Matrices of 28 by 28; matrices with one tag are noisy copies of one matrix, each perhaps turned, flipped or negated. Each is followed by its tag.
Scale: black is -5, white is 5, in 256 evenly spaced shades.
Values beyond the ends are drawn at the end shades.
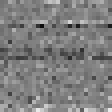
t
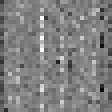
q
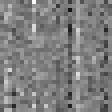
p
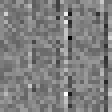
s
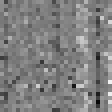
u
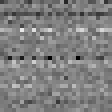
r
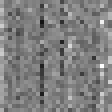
q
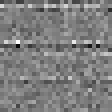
s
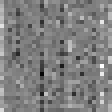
q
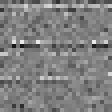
s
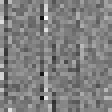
s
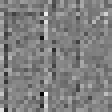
s
